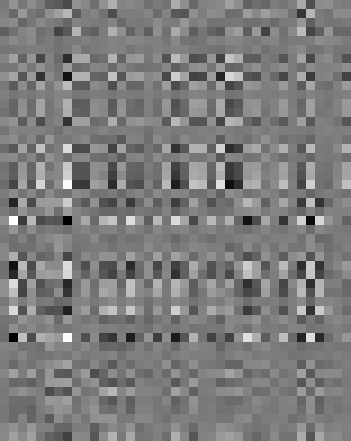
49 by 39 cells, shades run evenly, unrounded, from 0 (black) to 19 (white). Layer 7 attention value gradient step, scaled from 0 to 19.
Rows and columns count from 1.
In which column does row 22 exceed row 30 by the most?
2
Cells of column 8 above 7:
36
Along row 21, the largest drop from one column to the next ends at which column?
26
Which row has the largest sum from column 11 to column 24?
25
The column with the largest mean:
8
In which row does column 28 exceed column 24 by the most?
38
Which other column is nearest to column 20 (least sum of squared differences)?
13
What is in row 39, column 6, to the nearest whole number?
11
